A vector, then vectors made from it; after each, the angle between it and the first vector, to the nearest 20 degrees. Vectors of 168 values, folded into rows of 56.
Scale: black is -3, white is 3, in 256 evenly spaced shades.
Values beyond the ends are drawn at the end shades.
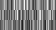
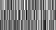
40 degrees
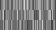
40 degrees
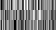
60 degrees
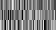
100 degrees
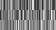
120 degrees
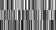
20 degrees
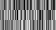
160 degrees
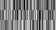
160 degrees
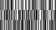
20 degrees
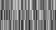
40 degrees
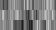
60 degrees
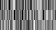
80 degrees
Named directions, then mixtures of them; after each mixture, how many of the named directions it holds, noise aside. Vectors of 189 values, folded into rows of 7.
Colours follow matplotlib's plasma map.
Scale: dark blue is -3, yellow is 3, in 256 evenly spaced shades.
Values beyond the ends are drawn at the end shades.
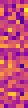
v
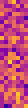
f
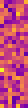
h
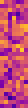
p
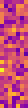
two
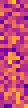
one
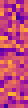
three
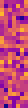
four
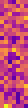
one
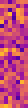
four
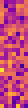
two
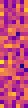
two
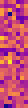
three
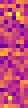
four
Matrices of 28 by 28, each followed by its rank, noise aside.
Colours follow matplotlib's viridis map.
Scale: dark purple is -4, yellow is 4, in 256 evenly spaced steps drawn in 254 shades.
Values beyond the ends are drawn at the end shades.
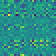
three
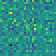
six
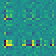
one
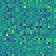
six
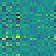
two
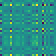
one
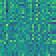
four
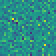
six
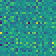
four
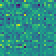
three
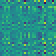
three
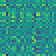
three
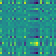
one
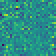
six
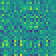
three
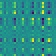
one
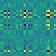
one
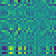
two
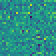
six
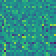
four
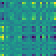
one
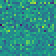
six
